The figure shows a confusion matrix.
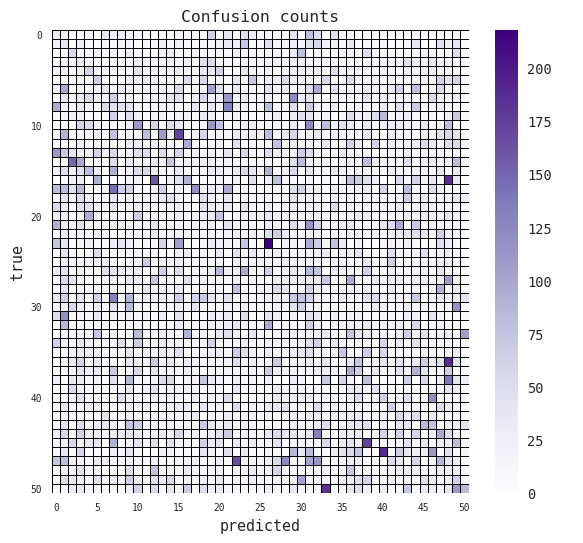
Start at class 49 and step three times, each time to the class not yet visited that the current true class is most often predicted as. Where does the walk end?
40
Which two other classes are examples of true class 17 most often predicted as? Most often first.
7, 21
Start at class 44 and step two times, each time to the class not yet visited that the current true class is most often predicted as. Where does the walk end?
26
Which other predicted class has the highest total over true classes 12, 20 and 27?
48
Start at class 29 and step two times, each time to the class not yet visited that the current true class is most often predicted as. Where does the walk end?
21
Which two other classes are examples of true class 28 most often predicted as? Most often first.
47, 22
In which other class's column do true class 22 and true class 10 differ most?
31
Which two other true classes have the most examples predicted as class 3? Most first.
14, 17
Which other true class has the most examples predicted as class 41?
25
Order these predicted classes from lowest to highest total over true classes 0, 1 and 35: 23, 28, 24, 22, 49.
28, 24, 49, 22, 23
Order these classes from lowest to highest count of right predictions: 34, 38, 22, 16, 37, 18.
22, 34, 18, 37, 38, 16
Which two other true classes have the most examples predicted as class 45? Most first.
43, 36
